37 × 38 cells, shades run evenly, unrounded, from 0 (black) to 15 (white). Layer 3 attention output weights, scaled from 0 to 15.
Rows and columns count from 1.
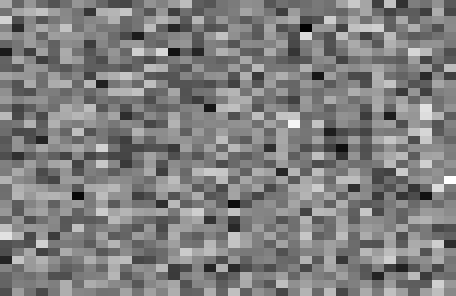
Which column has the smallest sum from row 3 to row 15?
2
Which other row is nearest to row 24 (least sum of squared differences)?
36
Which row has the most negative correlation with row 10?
9
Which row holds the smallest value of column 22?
10
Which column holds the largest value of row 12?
12
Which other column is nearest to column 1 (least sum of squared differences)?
29
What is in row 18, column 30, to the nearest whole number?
9
